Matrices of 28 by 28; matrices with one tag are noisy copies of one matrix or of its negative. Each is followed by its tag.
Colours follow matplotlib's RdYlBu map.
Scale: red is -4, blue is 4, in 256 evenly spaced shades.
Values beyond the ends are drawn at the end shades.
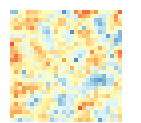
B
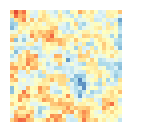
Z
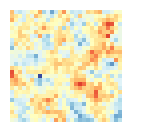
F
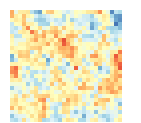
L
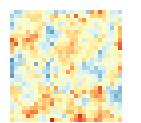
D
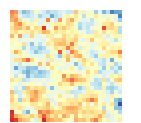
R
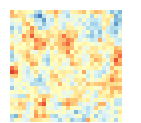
L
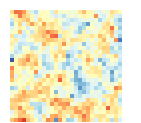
Z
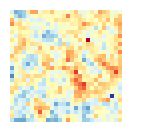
Z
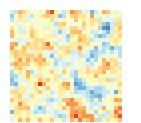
F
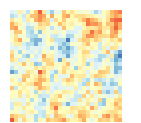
L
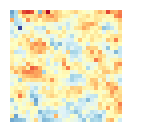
R
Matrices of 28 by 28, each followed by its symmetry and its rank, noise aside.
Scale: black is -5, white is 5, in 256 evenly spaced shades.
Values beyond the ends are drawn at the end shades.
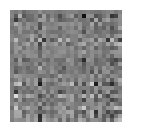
no symmetry, rank three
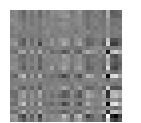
no symmetry, rank one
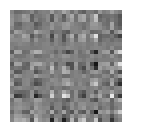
antisymmetric, rank two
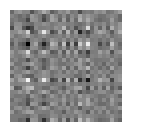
no symmetry, rank two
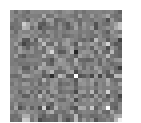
symmetric, rank three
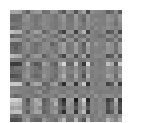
no symmetry, rank one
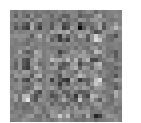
no symmetry, rank three
